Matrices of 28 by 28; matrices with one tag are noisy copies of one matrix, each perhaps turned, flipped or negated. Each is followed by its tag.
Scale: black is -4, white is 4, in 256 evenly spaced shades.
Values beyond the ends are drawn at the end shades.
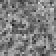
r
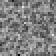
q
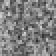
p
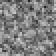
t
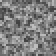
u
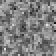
t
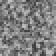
p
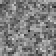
t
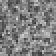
u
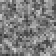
t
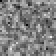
u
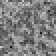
r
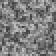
r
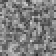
u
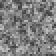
t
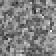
p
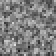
t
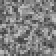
u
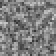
u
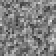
q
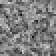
q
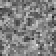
u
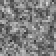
r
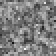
r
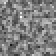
u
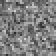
q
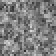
t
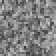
p
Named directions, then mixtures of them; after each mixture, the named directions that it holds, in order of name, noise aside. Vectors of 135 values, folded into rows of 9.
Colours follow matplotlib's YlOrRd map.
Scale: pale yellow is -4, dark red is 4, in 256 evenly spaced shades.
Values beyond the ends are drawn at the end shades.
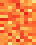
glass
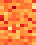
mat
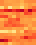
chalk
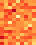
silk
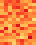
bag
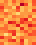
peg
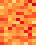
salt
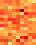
chalk, glass.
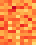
mat, silk.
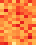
bag, chalk, salt.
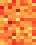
glass, peg, salt.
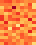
mat, peg.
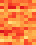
chalk, peg.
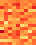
bag, chalk, mat.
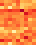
chalk, glass.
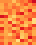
bag, glass, salt.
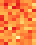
bag, glass, mat.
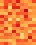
bag.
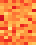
mat.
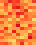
bag.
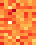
glass, silk.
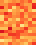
chalk, mat.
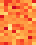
bag, mat.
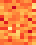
mat.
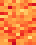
bag, chalk.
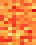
chalk, mat, peg.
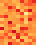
glass.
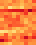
chalk.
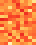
glass.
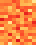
glass.
